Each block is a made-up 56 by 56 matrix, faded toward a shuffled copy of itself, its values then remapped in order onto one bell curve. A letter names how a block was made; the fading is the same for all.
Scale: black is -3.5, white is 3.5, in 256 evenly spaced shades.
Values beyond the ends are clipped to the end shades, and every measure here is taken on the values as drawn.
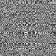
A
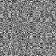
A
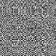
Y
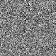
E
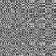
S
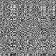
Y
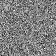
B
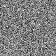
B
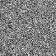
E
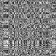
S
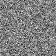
B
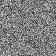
B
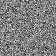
B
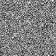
E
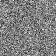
B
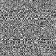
A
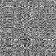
A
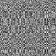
S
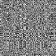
A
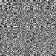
A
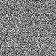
E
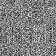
E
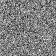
B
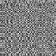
S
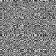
Y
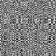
S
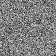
B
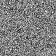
B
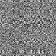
A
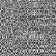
Y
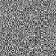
A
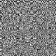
A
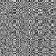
S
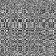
S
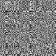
Y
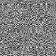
Y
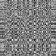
S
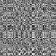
S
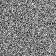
B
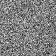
B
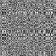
S
